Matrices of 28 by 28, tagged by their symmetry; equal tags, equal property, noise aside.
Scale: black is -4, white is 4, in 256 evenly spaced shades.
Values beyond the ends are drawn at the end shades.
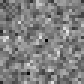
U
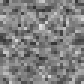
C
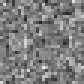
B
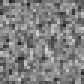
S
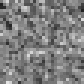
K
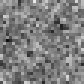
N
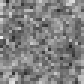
S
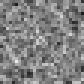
U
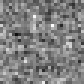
K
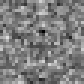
C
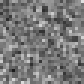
N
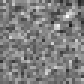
N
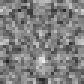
C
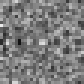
B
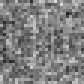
B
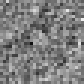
U
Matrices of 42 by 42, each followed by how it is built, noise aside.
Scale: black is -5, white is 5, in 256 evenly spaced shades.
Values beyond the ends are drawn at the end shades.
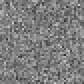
noise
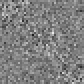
block diagonal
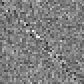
banded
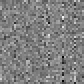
uneven columns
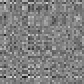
low rank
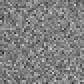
repeating rows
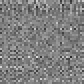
low rank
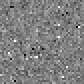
sparse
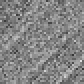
Hankel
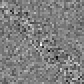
banded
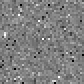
sparse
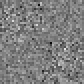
block diagonal
